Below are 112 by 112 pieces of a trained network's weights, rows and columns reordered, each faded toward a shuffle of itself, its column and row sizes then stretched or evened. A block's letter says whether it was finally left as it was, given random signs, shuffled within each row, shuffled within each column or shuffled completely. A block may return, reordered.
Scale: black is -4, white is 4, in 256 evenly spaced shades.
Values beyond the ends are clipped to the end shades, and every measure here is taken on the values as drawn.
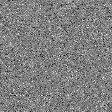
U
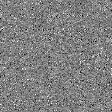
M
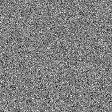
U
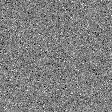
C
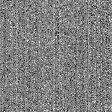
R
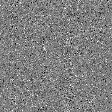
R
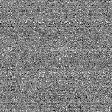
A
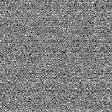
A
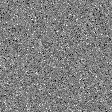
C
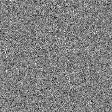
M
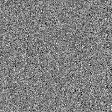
R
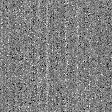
R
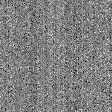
R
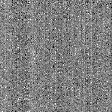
A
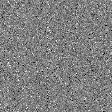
R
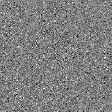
A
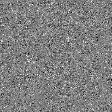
M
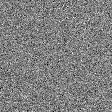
C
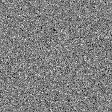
U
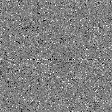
M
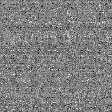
A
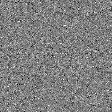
M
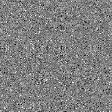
A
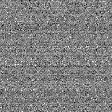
A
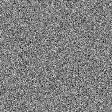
R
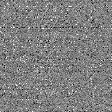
A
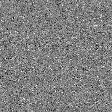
U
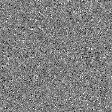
M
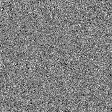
U
